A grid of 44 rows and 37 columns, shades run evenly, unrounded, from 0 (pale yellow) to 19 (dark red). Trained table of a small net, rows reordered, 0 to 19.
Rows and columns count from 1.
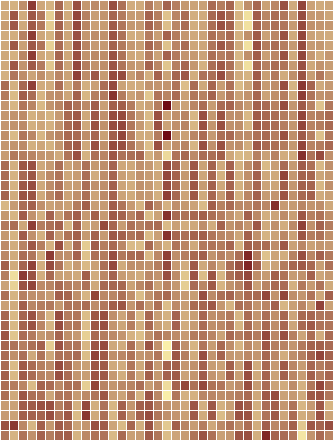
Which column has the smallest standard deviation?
33
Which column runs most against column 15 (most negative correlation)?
24
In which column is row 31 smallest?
19
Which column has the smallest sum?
2
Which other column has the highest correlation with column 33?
27
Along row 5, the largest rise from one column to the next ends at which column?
29
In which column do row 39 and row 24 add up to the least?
10
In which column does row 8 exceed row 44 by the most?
34
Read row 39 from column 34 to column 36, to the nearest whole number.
5 10 14
